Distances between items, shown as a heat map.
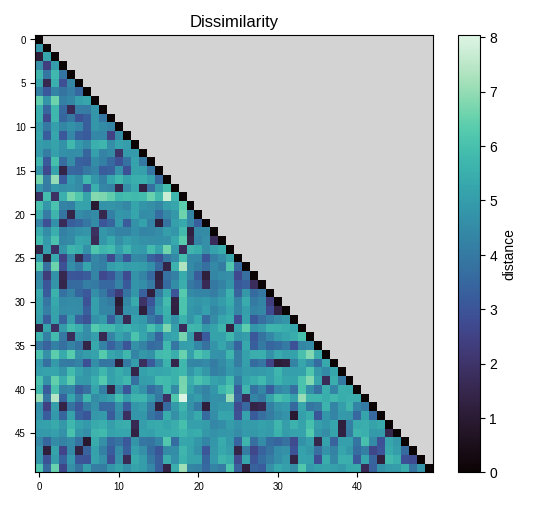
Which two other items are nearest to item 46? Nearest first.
6, 35
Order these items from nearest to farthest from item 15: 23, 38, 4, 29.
4, 29, 23, 38
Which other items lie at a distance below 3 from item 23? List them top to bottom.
7, 19, 22
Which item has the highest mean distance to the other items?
18
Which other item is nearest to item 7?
19
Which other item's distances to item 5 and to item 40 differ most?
47
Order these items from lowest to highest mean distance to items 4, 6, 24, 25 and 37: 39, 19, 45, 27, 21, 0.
27, 21, 0, 19, 45, 39
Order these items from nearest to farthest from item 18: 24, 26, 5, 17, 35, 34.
24, 35, 17, 5, 34, 26
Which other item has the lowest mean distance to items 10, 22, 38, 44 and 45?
12
